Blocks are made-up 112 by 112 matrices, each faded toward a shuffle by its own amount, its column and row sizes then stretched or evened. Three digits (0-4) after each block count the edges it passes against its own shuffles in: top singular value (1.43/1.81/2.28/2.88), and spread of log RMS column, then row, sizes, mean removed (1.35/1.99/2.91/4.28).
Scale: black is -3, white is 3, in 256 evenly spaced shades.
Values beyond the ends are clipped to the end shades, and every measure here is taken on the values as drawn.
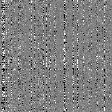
2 4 1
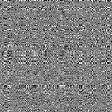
4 2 3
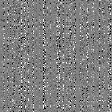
3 4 2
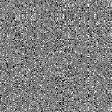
3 2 0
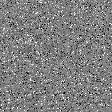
1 0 1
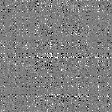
2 3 3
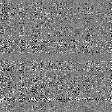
0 3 4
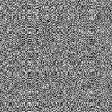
4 2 1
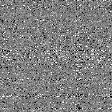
0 1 3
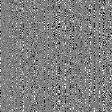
2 4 0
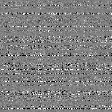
3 1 4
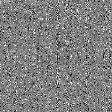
2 3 1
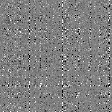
3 3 2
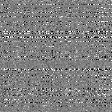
3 2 4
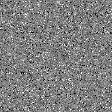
0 1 2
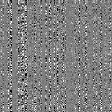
3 4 1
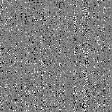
1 3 2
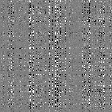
2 4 3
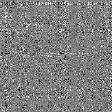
2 3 3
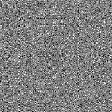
3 2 1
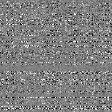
0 2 4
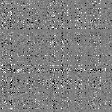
0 3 3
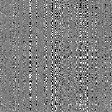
4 4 2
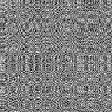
4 1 1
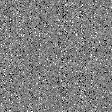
0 2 0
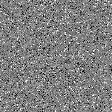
0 1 0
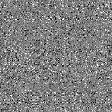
2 0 2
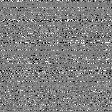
1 0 4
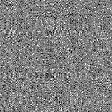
3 1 0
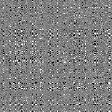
4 3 3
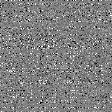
1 1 3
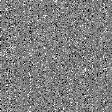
0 3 0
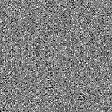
3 1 0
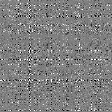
3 3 3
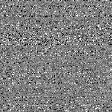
2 0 3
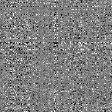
1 3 3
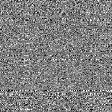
2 0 3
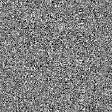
1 2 1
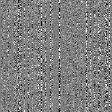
2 4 0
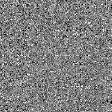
1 2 2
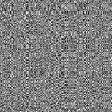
4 3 0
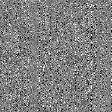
1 3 1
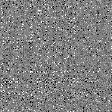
1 2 2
